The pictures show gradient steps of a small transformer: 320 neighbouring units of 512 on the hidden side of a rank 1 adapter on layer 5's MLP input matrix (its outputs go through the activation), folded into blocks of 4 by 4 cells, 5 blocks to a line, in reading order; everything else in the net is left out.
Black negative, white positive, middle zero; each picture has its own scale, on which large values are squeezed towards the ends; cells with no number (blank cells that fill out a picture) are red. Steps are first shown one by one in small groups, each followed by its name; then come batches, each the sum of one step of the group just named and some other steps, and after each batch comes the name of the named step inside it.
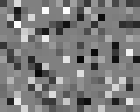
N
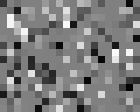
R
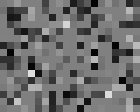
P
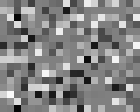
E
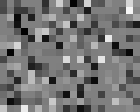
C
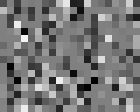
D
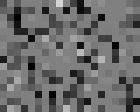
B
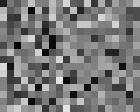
D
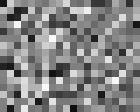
N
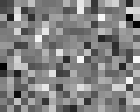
P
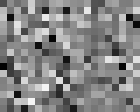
D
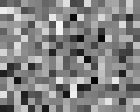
D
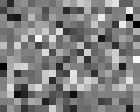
E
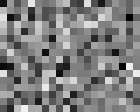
D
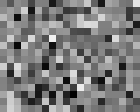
E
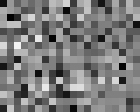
C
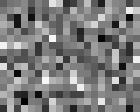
C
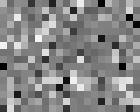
N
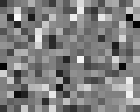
C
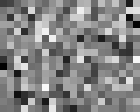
C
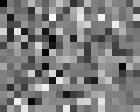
C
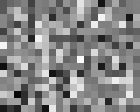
E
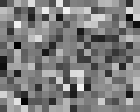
N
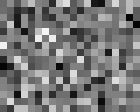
D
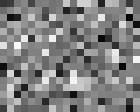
E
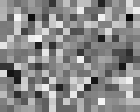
D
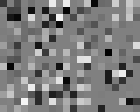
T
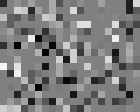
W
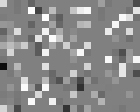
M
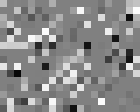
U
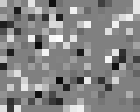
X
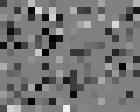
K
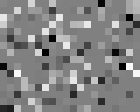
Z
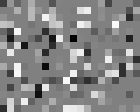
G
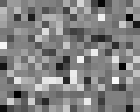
Z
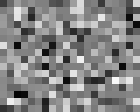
W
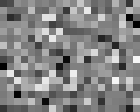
M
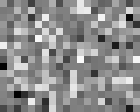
M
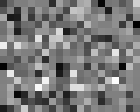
X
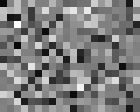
W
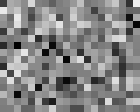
W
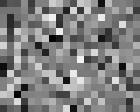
K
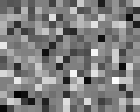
K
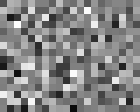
M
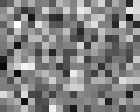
U
